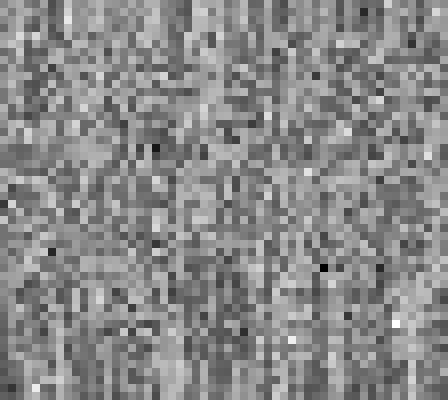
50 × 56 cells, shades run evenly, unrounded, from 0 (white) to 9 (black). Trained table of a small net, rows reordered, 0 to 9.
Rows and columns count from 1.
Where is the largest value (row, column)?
34, 41
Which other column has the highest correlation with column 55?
31
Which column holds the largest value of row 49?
2
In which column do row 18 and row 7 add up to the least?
26
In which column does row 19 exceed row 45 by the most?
20
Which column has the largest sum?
48
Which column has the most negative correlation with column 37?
5
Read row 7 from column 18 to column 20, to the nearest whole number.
5 5 3
